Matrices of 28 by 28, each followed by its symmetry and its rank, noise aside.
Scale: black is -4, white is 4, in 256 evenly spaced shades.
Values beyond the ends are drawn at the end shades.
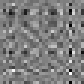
no symmetry, rank two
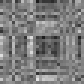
no symmetry, rank two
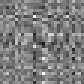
no symmetry, rank three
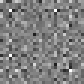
symmetric, rank three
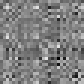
symmetric, rank three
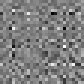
no symmetry, rank three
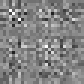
symmetric, rank three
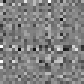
no symmetry, rank four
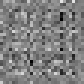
no symmetry, rank three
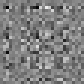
no symmetry, rank three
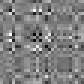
symmetric, rank two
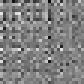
antisymmetric, rank two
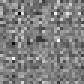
no symmetry, rank four
